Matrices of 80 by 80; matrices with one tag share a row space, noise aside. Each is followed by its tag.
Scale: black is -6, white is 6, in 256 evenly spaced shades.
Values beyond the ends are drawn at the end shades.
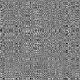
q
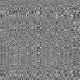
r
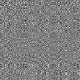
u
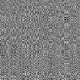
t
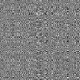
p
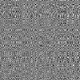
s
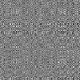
s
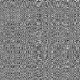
p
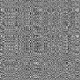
q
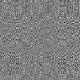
s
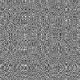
u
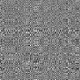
q
